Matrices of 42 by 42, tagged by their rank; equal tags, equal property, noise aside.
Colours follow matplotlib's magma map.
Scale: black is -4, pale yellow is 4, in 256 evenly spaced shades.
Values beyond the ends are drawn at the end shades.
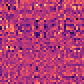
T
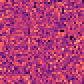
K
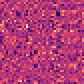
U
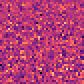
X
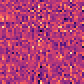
U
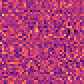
X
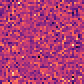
K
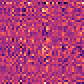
T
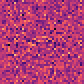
X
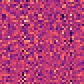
U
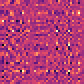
T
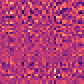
T
